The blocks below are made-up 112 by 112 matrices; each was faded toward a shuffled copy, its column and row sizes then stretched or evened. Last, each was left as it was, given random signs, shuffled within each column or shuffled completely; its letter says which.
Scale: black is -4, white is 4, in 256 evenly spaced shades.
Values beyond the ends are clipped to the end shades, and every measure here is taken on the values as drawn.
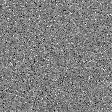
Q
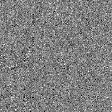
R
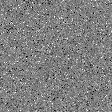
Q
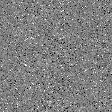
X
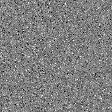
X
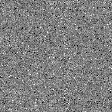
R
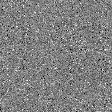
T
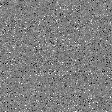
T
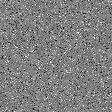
Q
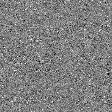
T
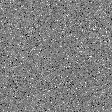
Q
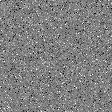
Q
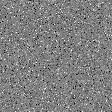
Q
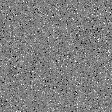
X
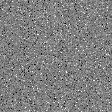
X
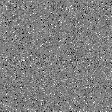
R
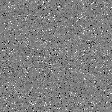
R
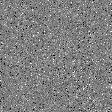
X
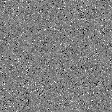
T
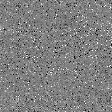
R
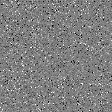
R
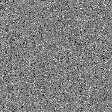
X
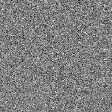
R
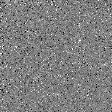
T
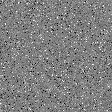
Q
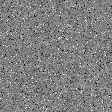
Q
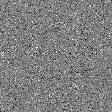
T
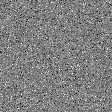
Q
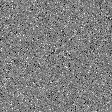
Q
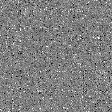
R
